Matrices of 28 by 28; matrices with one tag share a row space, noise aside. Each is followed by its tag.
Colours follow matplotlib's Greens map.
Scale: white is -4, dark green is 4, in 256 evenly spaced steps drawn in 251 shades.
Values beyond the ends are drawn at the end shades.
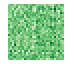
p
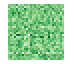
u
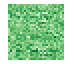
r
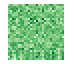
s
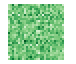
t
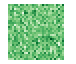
p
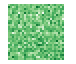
t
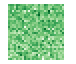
u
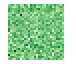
s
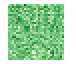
u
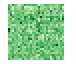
t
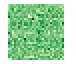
t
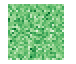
s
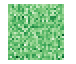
p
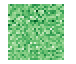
s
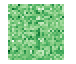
t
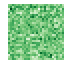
r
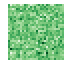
r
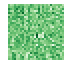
s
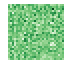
p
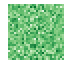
s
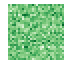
u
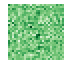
t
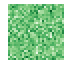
s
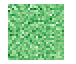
s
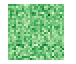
u
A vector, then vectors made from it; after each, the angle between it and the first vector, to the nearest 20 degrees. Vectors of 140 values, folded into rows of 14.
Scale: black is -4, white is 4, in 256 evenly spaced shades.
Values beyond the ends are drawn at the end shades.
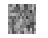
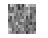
80 degrees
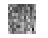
80 degrees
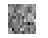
80 degrees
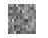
120 degrees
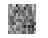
60 degrees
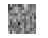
120 degrees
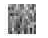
140 degrees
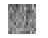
80 degrees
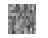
20 degrees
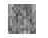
80 degrees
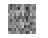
80 degrees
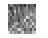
100 degrees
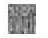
60 degrees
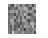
120 degrees
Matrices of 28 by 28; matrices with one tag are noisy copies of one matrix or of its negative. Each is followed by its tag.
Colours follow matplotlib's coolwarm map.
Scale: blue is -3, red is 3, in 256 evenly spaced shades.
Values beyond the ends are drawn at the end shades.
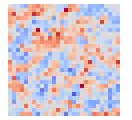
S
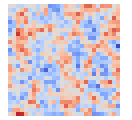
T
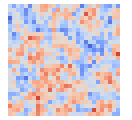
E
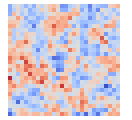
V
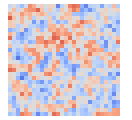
S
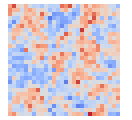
V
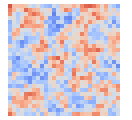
V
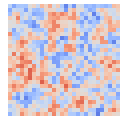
V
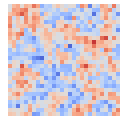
E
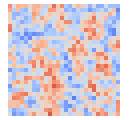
T
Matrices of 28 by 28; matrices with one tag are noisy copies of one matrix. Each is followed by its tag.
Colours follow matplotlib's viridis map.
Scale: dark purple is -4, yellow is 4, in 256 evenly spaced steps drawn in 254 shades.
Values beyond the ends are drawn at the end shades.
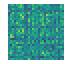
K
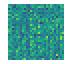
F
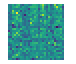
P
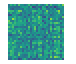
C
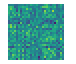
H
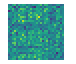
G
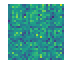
P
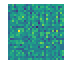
K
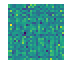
F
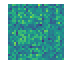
G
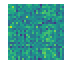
H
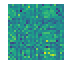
H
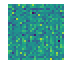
F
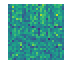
P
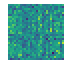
C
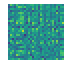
K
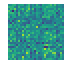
H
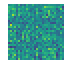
H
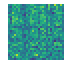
P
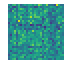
G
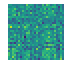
H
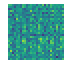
F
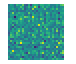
K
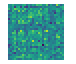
G
